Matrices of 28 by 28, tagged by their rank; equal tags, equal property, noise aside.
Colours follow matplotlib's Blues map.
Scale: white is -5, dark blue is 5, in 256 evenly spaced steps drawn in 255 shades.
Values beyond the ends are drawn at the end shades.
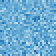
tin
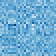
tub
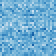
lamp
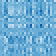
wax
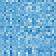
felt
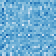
lamp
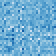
lamp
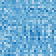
lamp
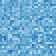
lamp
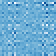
wax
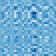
wax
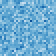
tin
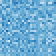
felt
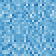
felt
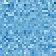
tin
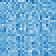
tin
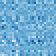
tub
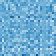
lamp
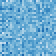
lamp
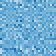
felt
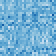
lamp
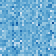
lamp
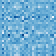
tub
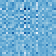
wax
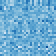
felt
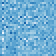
felt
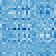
tub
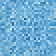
lamp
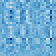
wax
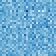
felt
